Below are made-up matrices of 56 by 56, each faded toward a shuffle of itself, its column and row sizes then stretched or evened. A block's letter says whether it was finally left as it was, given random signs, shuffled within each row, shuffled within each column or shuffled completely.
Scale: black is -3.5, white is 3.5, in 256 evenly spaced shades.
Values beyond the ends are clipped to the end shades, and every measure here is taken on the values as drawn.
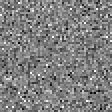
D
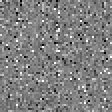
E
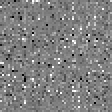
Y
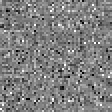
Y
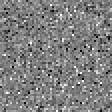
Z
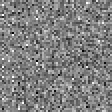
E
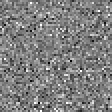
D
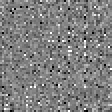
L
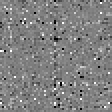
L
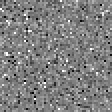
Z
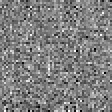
Y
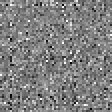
L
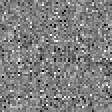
Y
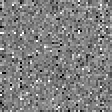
E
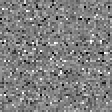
D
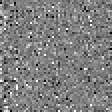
Y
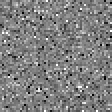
Z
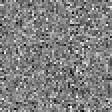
E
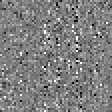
E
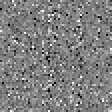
E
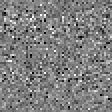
L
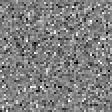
D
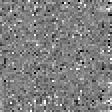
Y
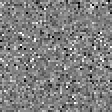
D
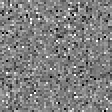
E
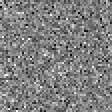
Z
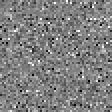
D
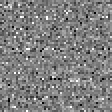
D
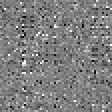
Y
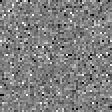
D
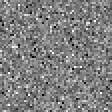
Z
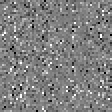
E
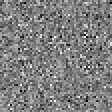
L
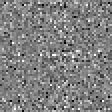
L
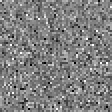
D
